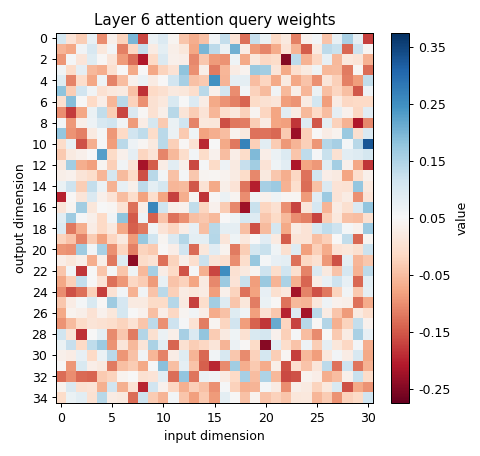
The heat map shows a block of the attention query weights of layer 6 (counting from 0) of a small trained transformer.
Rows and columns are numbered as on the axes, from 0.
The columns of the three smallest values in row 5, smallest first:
8, 29, 17
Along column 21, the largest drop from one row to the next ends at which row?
28
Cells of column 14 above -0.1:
30
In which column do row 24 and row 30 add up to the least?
23
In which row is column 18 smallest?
16
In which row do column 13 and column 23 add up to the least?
12
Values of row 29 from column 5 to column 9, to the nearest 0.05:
-0.1 0 -0.05 0 0.15
